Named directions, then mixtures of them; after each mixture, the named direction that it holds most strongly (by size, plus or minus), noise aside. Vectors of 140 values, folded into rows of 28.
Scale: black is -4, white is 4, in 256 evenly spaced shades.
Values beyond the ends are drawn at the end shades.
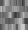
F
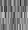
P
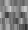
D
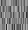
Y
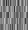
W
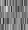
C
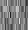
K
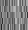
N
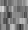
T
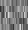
T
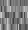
D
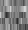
D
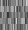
W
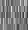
P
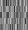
W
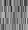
P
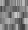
F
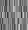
N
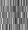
N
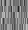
P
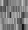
F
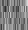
K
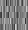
W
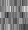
D
